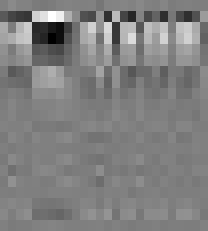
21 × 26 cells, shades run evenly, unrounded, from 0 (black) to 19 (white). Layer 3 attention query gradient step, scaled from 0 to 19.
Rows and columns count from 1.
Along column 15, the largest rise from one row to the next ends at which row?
2
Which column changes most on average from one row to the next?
7
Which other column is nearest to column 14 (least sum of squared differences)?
24
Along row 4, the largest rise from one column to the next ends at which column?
16
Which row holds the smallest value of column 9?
3
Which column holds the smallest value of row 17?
13
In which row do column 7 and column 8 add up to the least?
4
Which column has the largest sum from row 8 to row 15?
8
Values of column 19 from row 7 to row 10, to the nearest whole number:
8 8 9 9
